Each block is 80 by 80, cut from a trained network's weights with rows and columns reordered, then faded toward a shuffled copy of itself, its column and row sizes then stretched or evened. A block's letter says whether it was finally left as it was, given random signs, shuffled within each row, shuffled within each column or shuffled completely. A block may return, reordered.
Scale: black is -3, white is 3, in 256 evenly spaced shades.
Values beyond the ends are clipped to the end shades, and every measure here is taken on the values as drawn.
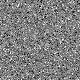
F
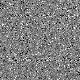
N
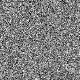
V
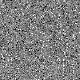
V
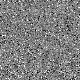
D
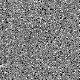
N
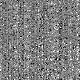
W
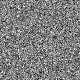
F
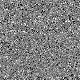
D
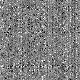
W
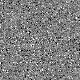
D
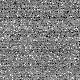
D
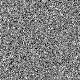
D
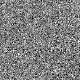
N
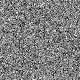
F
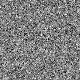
D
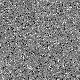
F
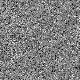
V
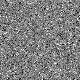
F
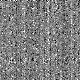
W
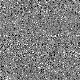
D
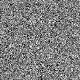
N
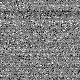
D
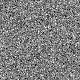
F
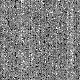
V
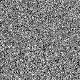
D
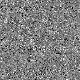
N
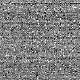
W
